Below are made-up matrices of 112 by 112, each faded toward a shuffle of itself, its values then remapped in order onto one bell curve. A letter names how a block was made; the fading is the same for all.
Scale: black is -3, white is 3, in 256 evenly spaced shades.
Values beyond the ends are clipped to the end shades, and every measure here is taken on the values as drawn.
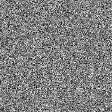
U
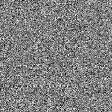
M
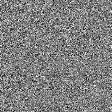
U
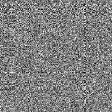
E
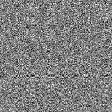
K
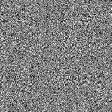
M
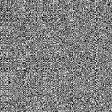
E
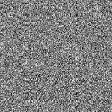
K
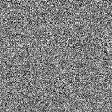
M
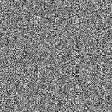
K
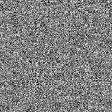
M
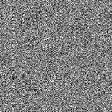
K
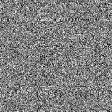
M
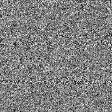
U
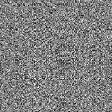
E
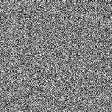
M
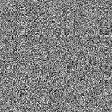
K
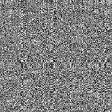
E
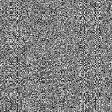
E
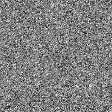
U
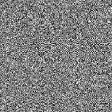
E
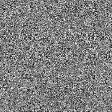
U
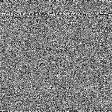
U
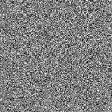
K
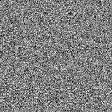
M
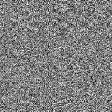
K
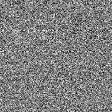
M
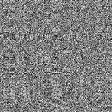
K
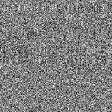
K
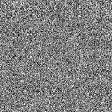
M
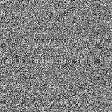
K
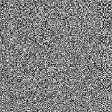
E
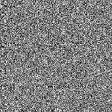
M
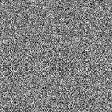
K
